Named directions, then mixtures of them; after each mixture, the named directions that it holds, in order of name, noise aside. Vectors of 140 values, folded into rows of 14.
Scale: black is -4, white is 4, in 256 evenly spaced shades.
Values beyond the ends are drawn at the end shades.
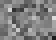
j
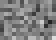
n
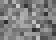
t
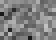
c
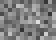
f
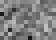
c.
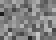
c, t.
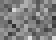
c, j.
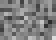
n.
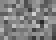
n, t.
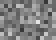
f.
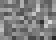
n.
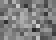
t.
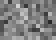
n, t.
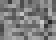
j, n.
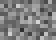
f.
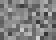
f, t.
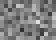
f.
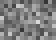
f.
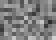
n.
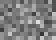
f, n.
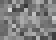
j, t.
